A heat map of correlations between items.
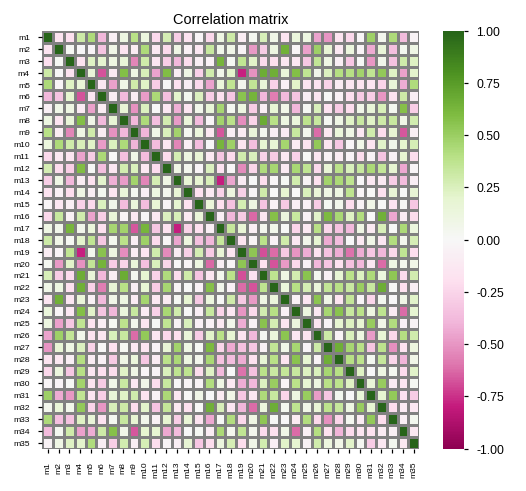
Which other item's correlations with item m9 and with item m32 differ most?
m17
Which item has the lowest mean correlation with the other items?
m19
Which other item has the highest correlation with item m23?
m2
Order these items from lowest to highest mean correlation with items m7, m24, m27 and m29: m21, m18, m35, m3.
m18, m3, m35, m21
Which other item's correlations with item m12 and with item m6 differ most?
m4
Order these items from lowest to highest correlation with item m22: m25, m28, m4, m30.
m25, m28, m30, m4
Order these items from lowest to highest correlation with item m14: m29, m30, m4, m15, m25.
m15, m30, m4, m25, m29
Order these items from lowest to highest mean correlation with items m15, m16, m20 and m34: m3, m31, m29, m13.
m29, m31, m13, m3
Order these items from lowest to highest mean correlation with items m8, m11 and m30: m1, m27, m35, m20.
m20, m1, m35, m27
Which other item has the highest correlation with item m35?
m5
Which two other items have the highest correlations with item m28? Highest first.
m27, m24
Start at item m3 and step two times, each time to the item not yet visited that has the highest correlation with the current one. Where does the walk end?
m10
